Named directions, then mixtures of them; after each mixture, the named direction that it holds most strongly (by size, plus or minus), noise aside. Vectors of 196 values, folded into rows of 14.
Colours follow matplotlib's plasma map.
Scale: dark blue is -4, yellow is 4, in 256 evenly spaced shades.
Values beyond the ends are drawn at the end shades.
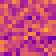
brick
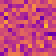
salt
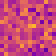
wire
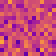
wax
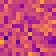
wax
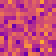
wax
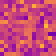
salt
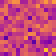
brick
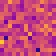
wax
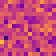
wax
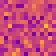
wax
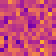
wax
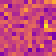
salt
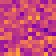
brick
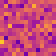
wax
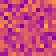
salt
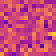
salt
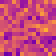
brick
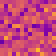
brick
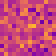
wire
